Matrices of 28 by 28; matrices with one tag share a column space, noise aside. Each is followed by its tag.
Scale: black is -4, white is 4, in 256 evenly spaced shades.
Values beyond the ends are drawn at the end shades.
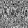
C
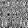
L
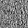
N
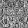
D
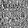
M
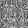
M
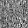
D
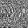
C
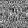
C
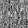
N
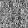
D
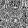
M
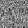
C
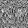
C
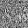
C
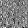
L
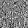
L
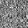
M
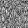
C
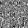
L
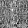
D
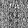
M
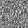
C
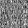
N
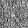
M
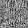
D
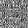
M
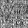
N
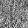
D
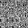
M
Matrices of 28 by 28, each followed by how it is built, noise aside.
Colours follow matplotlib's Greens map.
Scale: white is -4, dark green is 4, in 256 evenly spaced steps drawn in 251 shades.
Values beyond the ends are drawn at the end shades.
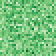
blocks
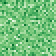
noise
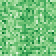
blocks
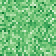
noise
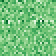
low rank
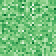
low rank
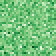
uneven rows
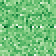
uneven rows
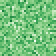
noise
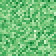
Hankel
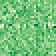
uneven rows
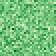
repeating columns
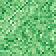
Hankel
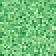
noise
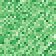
Hankel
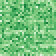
blocks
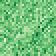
Hankel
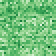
blocks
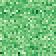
uneven rows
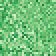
lower triangular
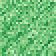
Hankel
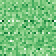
uneven rows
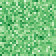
noise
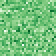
uneven rows
